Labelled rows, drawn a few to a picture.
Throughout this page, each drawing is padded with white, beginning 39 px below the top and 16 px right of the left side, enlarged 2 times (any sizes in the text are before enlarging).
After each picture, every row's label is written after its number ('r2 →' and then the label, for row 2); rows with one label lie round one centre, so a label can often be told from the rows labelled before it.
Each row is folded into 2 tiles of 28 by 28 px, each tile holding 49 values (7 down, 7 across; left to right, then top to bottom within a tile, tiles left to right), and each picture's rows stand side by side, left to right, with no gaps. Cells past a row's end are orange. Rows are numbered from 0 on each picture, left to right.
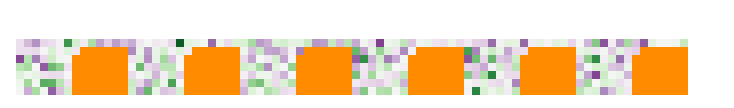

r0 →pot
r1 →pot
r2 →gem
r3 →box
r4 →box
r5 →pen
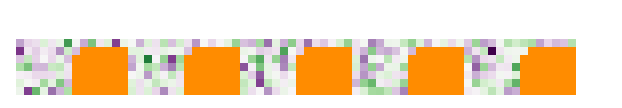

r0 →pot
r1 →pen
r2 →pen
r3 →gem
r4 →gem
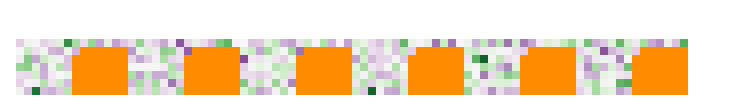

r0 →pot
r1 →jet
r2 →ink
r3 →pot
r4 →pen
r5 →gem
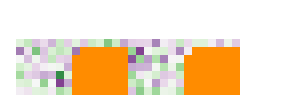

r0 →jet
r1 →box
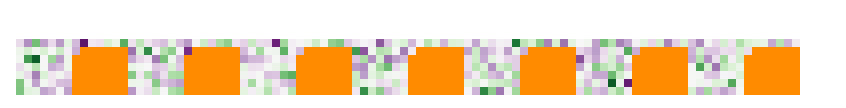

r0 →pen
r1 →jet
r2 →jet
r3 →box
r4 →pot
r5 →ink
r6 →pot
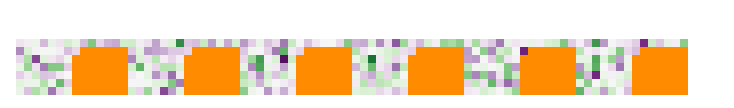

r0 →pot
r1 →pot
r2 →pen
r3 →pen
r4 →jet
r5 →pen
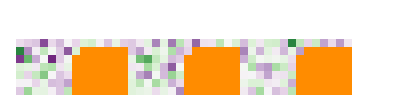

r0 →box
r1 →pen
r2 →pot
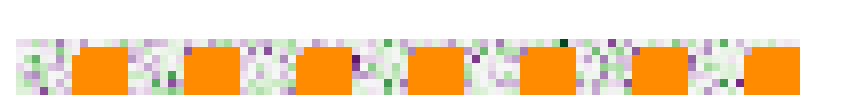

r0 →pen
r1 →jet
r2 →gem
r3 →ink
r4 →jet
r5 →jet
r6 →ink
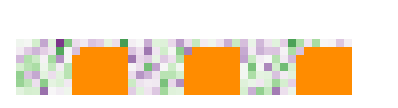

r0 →pen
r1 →ink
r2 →pot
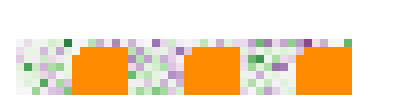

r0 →pot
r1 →box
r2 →pen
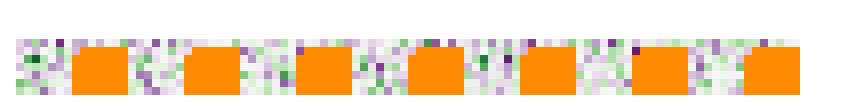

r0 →pen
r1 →pen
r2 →jet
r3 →pot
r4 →pen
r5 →jet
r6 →gem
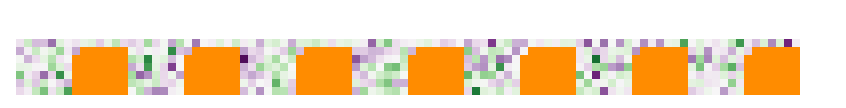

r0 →jet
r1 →pen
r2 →ink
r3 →ink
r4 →box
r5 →pen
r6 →pot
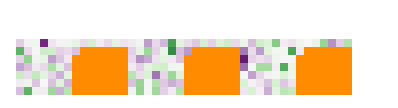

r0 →box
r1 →jet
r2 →ink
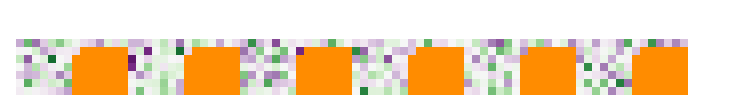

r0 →gem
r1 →ink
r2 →jet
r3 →box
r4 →jet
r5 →pot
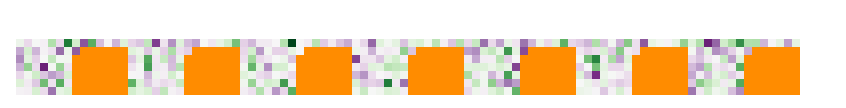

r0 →pot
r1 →pen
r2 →pot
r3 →ink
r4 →jet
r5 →pen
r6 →gem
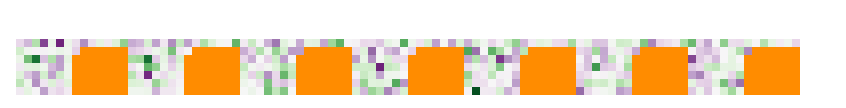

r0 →pen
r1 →pen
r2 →jet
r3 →pot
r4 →box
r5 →gem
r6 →ink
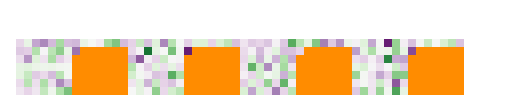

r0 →jet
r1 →jet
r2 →pot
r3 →jet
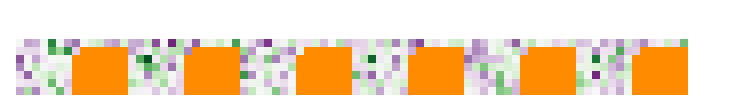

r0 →ink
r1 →pen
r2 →box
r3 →pen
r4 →ink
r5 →pen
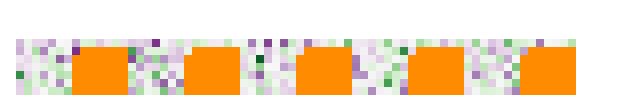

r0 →jet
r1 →box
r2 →pen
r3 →ink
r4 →gem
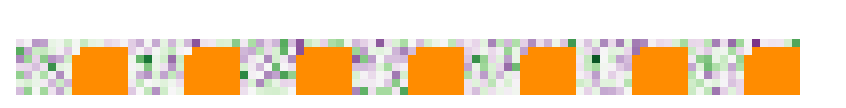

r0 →box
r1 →pen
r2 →jet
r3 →box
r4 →pen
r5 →pen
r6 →pen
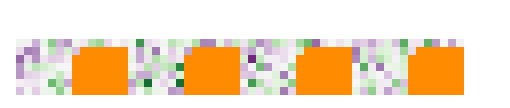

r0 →ink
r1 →gem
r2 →gem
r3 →pot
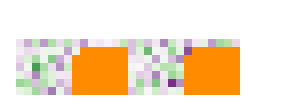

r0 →pen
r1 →jet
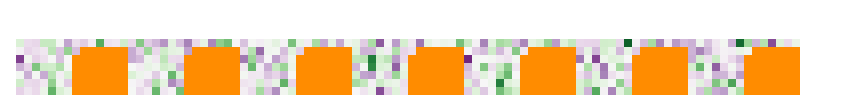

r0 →ink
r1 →jet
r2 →pot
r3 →pen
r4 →ink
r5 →pot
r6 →pot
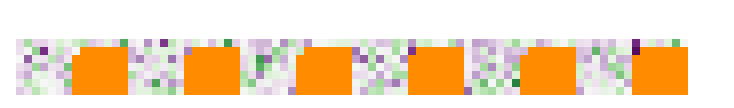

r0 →gem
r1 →jet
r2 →pen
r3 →jet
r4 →gem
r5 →jet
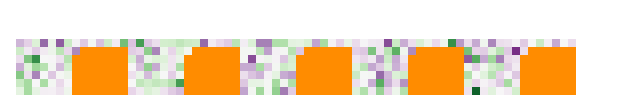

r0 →pen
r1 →gem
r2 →gem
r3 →jet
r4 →box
